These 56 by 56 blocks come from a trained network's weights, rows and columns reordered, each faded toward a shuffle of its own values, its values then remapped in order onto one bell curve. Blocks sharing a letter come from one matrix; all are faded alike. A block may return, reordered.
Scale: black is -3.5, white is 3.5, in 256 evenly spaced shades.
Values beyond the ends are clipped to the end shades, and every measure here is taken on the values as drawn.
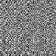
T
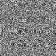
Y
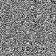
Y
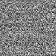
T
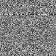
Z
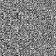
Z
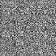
Y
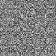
T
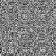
T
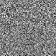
Y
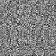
Y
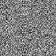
T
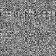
Z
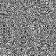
Y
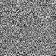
Y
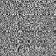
Z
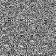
Y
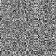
Z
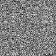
Y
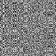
T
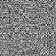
Z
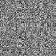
Y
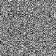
Y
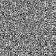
Z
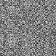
Z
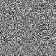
Y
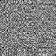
T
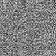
T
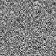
T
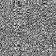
Z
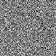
Y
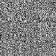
Z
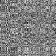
T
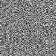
T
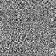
Y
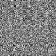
Y
